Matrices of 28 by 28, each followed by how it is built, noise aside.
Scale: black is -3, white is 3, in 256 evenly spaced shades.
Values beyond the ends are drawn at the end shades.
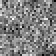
smooth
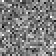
Hankel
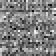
blocks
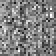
blocks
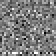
uneven rows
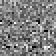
uneven rows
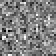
low rank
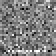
uneven rows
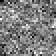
smooth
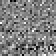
uneven rows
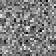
blocks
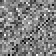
Hankel
